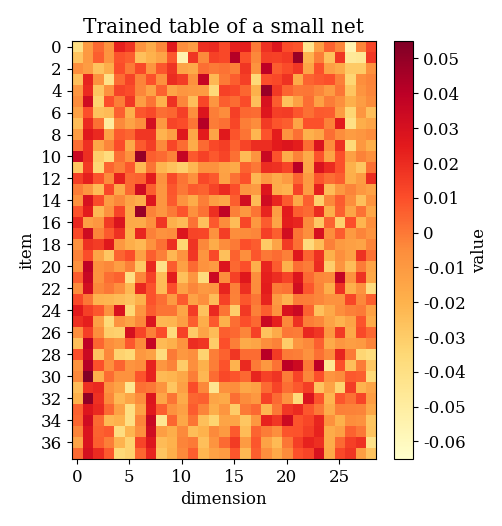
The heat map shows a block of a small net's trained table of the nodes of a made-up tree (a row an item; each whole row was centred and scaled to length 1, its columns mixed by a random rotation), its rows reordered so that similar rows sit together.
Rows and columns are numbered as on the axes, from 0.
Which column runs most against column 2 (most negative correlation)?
18
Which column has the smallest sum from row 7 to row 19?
26
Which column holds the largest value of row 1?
21
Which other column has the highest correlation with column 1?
7
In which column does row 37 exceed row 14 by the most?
23
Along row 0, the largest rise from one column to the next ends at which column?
27
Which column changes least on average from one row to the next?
22
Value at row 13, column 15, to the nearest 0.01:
0.01
